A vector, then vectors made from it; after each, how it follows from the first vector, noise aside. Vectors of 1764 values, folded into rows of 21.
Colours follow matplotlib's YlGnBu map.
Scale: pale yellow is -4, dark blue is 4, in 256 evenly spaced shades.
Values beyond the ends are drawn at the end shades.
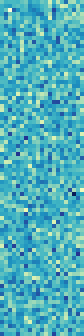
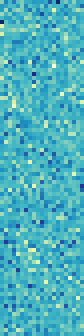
wrapped around, negated, partly zeroed.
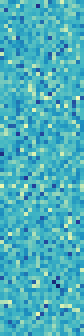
wrapped around, partly zeroed.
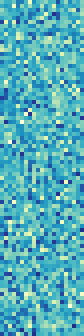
reversed, negated.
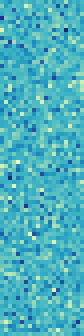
wrapped around, partly zeroed.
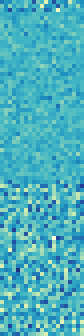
wrapped around, partly zeroed.
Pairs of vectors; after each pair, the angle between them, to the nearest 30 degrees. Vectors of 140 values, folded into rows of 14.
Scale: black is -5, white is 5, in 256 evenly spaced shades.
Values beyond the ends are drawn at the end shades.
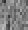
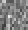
150 degrees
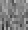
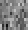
60 degrees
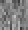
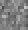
120 degrees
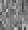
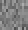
150 degrees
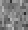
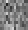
60 degrees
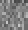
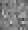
90 degrees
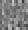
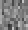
150 degrees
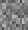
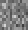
30 degrees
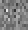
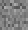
90 degrees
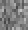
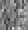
30 degrees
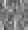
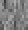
150 degrees
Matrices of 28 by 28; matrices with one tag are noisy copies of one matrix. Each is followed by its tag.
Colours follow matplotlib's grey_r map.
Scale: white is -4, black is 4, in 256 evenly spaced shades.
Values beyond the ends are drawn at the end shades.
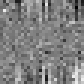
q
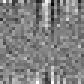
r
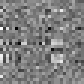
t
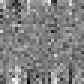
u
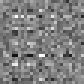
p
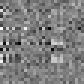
t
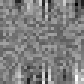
q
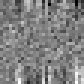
q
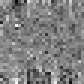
u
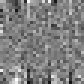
u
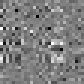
t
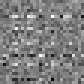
p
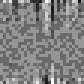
r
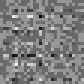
p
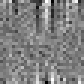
r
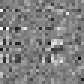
t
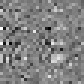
t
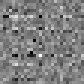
p
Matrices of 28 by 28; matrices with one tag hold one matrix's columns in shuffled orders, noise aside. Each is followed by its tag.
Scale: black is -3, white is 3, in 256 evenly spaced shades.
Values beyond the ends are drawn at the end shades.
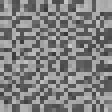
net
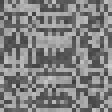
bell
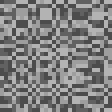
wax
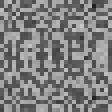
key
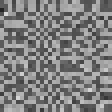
net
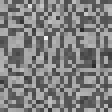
bell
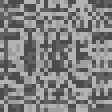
key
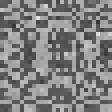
key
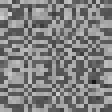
wax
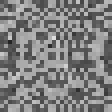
key
